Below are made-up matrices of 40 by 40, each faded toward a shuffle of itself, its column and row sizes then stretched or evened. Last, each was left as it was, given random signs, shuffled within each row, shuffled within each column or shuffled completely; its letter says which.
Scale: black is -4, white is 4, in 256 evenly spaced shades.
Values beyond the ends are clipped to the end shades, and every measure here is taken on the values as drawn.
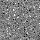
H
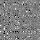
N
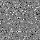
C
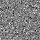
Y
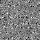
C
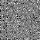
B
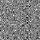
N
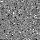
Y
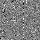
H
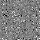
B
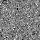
Y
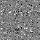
B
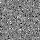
Y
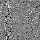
H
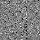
H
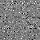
C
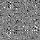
N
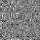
N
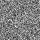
Y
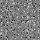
B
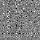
B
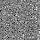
Y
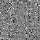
H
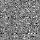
B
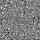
H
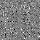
B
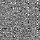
B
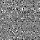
N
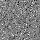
Y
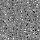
H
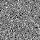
Y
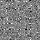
B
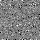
C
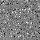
C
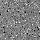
Y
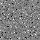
C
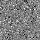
C
